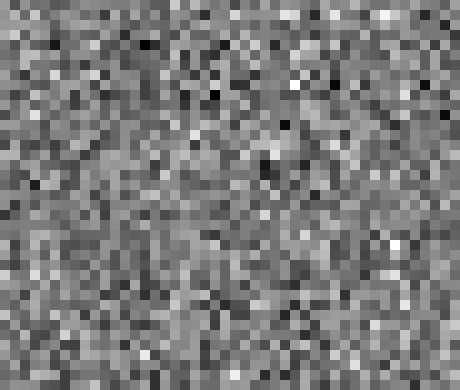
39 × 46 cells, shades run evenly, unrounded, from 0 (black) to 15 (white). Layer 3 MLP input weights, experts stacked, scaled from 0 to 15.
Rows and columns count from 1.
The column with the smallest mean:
15
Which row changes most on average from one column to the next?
5
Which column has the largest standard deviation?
34
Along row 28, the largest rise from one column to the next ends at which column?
4
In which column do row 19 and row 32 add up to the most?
6
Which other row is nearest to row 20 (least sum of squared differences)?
23
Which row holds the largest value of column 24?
38
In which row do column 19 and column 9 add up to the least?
7
